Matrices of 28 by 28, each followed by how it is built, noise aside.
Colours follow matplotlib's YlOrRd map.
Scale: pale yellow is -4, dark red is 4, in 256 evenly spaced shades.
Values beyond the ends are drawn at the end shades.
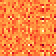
low rank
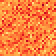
Hankel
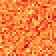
Hankel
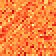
Hankel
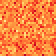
repeating columns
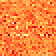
uneven rows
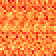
repeating columns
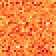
uneven rows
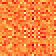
low rank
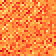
Hankel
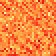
Toeplitz
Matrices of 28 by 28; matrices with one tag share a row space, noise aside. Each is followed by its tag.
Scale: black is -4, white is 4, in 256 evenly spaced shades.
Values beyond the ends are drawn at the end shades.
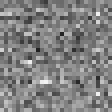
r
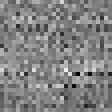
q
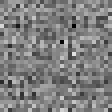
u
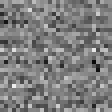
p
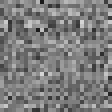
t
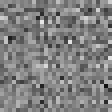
t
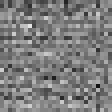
r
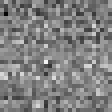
p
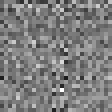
q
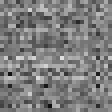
r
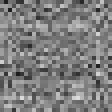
r
